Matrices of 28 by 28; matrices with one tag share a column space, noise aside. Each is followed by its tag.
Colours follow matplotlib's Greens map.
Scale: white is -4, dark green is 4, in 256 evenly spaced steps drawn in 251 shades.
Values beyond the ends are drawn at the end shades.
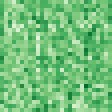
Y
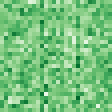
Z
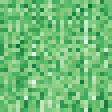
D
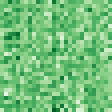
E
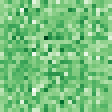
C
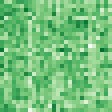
D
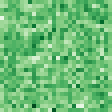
Y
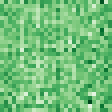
Z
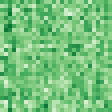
D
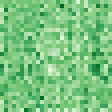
E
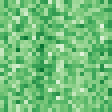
C
